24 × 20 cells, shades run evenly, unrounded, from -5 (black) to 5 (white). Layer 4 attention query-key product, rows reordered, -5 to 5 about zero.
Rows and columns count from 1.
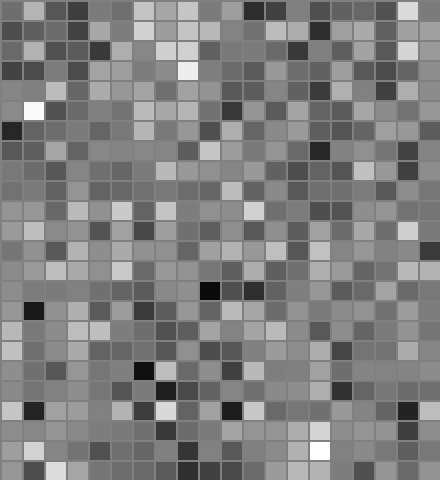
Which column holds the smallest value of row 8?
15
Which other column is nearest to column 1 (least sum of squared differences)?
4
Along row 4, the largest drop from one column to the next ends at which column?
10
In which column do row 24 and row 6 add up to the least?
11
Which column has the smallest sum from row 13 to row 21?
7
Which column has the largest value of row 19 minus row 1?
12
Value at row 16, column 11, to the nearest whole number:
2
